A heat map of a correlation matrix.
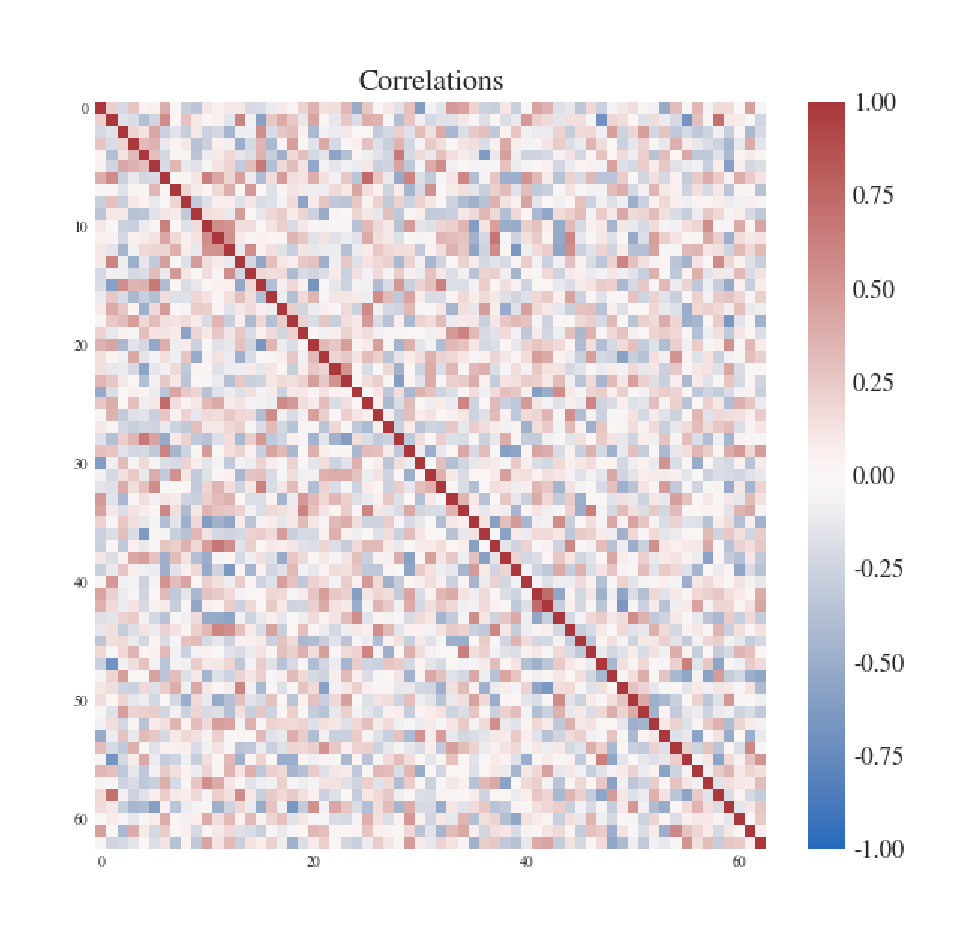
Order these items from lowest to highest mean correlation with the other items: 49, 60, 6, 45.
45, 49, 60, 6
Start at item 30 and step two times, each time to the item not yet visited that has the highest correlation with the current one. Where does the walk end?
32
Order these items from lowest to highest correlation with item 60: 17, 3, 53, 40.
3, 53, 40, 17
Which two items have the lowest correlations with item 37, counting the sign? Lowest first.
35, 50
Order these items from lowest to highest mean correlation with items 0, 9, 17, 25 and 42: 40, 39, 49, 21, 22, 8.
39, 8, 49, 22, 21, 40
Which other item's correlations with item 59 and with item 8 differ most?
50
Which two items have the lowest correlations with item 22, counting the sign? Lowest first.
4, 28
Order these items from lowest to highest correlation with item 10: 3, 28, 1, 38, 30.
38, 28, 3, 30, 1
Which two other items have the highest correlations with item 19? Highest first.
34, 33
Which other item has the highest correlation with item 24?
43
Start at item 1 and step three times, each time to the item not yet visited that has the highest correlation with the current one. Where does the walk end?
49
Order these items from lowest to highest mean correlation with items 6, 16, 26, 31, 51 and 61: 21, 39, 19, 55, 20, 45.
45, 39, 55, 19, 21, 20
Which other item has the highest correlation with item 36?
17
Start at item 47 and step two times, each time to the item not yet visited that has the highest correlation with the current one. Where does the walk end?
62
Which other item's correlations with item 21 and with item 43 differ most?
41
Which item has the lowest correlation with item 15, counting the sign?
20
